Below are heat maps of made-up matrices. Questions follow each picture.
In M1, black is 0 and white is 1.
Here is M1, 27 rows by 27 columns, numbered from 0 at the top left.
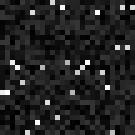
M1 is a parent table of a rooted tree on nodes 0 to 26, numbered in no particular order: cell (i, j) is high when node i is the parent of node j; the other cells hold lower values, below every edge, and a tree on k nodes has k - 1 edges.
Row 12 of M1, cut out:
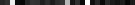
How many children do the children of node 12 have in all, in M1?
6
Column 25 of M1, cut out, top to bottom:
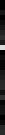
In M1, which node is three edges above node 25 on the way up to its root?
14
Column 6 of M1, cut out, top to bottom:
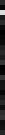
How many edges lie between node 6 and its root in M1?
4
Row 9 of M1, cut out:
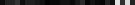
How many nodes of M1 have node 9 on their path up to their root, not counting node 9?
3
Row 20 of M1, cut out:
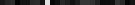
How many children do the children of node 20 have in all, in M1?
2
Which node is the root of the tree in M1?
18
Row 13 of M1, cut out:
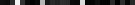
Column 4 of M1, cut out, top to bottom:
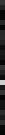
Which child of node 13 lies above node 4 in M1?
16
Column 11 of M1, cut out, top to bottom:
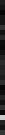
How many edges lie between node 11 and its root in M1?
5
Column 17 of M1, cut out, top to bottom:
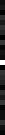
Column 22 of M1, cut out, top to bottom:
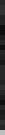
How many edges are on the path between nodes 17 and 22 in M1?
4
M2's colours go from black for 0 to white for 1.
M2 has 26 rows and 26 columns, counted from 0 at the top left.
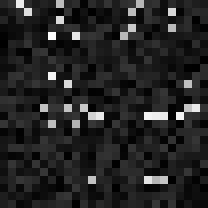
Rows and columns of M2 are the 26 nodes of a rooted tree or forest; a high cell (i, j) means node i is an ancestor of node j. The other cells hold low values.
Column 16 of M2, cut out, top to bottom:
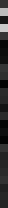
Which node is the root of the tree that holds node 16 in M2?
1
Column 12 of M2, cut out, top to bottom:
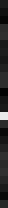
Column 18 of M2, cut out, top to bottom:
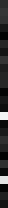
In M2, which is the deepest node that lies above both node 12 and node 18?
14
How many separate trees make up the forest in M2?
6
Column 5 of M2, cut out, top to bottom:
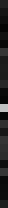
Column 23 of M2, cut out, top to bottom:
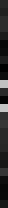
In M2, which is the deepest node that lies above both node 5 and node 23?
13
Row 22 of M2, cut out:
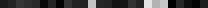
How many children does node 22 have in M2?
4
